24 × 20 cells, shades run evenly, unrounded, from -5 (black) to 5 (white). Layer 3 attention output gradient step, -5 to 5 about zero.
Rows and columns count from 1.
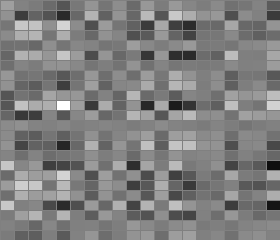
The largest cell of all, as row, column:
11, 5
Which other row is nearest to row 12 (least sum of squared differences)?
24
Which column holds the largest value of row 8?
13
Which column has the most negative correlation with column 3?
14
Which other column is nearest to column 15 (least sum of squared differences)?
16
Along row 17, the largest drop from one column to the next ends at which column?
10
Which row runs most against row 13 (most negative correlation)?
12
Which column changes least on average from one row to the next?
15
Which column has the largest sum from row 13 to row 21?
1
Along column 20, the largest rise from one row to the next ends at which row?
18
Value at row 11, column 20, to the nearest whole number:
3
